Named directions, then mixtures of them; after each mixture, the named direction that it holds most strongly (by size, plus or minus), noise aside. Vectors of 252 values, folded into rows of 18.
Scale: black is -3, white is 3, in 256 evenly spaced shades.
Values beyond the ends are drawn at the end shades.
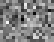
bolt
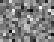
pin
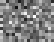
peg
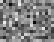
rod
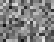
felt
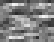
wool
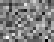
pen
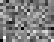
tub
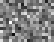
peg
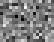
bolt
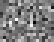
rod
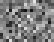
pen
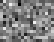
rod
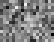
bolt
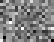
tub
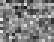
peg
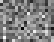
tub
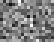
rod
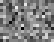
tub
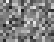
felt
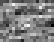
wool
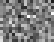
peg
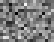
pen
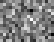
pin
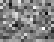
rod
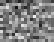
peg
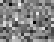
rod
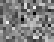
bolt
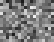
peg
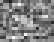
wool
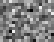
pin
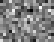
pin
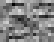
wool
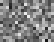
pen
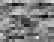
wool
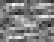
wool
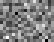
pen
